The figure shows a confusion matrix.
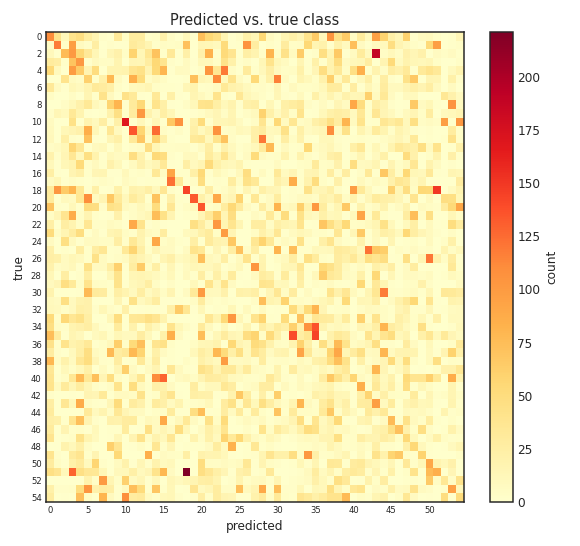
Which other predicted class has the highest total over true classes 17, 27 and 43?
16
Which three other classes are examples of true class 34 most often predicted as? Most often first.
35, 44, 32
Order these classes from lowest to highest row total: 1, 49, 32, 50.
32, 50, 49, 1
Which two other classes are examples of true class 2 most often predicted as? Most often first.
43, 3
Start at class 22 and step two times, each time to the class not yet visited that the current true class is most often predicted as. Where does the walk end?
14
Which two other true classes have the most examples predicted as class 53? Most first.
8, 40
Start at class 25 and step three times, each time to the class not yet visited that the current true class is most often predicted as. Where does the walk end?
44
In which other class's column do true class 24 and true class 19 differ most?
5
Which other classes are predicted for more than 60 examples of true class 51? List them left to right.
3, 15, 18, 50
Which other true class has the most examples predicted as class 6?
40
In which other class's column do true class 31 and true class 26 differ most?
50
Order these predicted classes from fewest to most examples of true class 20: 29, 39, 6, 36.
29, 36, 6, 39
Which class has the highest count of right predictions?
10
